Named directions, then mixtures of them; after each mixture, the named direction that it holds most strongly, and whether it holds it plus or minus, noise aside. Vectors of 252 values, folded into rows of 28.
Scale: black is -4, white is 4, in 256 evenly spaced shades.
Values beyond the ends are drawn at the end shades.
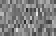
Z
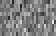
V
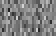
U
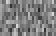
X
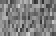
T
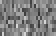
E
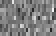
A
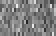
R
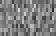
A, minus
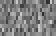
U, minus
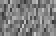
T, minus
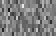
U, plus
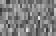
X, minus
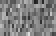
T, plus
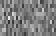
U, minus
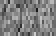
T, minus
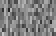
U, plus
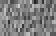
T, plus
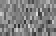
Z, plus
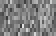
T, minus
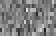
Z, minus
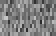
T, plus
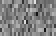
R, plus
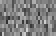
E, plus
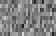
T, plus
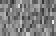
T, plus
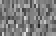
E, plus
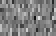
A, minus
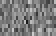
Z, minus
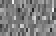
A, plus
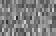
Z, minus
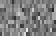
A, minus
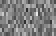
Z, plus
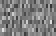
U, minus
